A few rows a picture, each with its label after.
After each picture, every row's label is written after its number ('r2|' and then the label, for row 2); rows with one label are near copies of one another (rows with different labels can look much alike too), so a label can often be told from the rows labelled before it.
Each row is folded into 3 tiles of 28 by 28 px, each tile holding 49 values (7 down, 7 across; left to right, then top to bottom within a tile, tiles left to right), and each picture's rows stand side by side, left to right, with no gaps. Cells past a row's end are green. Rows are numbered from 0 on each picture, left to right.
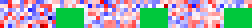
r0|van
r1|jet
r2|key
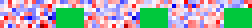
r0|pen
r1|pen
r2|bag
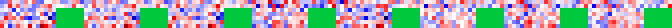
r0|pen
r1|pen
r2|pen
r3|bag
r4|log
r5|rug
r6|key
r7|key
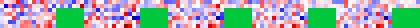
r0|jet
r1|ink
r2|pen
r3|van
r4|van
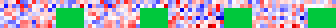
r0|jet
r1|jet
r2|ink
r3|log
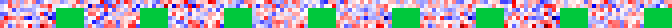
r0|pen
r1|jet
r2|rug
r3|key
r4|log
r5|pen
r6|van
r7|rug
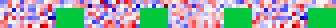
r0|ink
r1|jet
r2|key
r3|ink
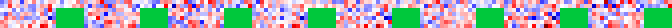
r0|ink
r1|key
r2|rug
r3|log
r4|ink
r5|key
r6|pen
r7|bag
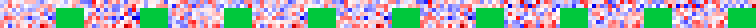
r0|pen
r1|ink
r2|key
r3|pen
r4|log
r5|log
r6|bag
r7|jet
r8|jet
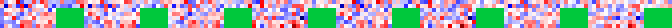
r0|bag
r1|rug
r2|jet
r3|van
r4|rug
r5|van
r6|rug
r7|log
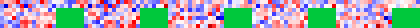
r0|key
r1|jet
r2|ink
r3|jet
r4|van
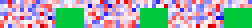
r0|van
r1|jet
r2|ink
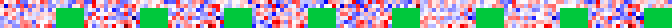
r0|rug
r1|van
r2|van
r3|key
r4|jet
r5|ink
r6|log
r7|van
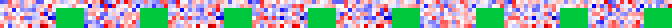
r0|pen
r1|bag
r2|ink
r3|log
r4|ink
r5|key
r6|log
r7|jet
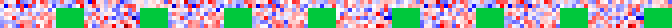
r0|bag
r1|van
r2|bag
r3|rug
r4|ink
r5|bag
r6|rug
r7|ink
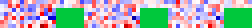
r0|ink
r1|van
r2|van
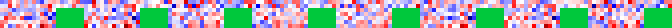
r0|pen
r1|van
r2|bag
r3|key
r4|jet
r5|log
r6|van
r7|rug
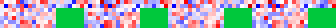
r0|rug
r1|bag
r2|jet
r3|bag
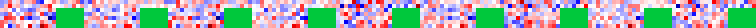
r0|pen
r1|log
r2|pen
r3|ink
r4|jet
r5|log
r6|key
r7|van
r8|rug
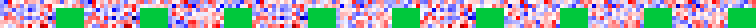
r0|log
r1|log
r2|key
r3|log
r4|bag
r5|ink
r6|rug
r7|rug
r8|rug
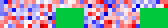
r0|log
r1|key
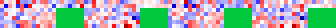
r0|bag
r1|van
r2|bag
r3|log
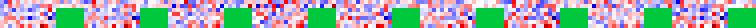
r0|log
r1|van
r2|jet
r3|jet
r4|ink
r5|van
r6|van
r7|rug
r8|log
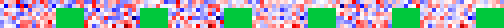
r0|bag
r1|van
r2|van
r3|log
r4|rug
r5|pen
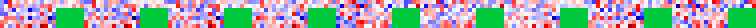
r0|log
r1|van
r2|van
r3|pen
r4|key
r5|jet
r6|van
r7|ink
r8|rug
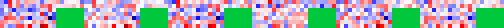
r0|log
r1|van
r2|log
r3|bag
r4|van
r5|log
